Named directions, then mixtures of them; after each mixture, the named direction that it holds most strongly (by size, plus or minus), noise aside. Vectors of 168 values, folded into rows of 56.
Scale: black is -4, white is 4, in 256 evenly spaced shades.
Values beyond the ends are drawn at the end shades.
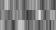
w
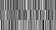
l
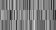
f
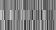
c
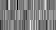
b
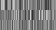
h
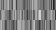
w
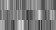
w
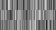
b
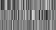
h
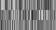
h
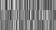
h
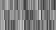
w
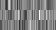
b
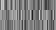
h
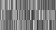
h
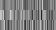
c
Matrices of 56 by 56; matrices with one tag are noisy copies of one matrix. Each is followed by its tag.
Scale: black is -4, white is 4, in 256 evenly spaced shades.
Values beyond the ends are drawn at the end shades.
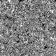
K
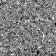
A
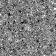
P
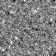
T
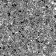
P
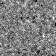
A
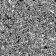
K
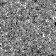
A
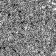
P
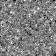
T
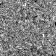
A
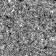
K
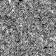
K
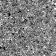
P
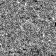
A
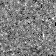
A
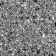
A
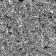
K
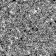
T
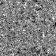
A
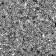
A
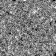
T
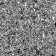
A
